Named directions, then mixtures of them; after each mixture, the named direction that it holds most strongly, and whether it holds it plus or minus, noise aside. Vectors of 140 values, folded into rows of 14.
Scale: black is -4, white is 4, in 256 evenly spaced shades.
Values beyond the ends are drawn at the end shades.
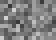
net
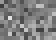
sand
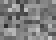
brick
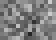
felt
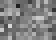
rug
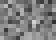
felt, minus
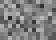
sand, minus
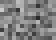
rug, minus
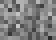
brick, minus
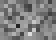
felt, minus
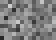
net, minus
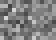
net, plus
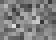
felt, minus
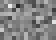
rug, plus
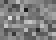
brick, minus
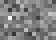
brick, minus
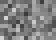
net, plus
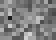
felt, minus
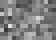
rug, plus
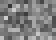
net, plus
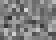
brick, plus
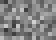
net, plus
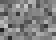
rug, minus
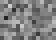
net, minus
